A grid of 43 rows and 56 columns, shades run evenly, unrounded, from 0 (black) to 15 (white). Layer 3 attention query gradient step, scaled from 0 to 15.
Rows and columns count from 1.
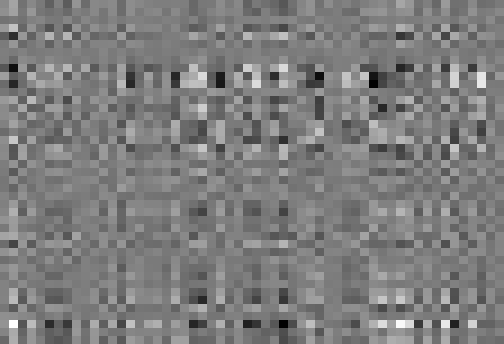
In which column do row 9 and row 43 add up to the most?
28
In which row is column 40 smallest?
41
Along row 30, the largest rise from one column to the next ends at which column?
9
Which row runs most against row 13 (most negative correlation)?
33
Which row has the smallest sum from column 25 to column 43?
10
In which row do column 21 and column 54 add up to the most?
11
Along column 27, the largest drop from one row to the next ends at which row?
12
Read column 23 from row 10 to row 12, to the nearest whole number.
13 11 7
